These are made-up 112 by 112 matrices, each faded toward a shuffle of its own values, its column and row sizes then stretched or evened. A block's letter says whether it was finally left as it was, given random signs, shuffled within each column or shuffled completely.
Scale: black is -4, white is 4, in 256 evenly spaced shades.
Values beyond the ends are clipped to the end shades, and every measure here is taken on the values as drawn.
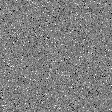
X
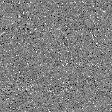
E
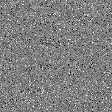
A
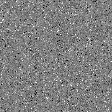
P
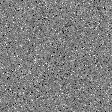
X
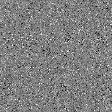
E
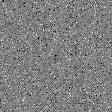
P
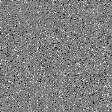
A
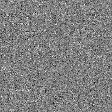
A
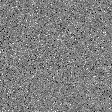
X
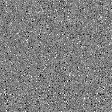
E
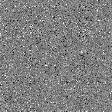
A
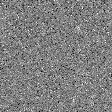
X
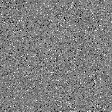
E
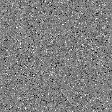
A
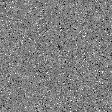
P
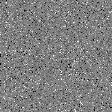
A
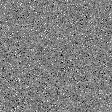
X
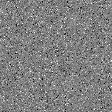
P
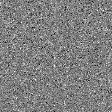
A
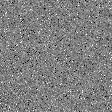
X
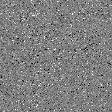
A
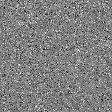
A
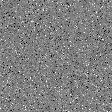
X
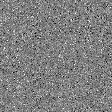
P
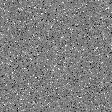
X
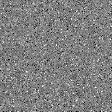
E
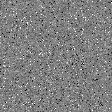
P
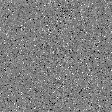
P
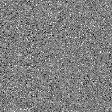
E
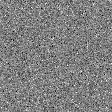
X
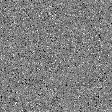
P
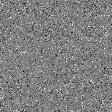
A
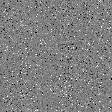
P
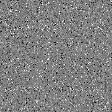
A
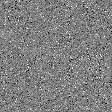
P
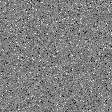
X
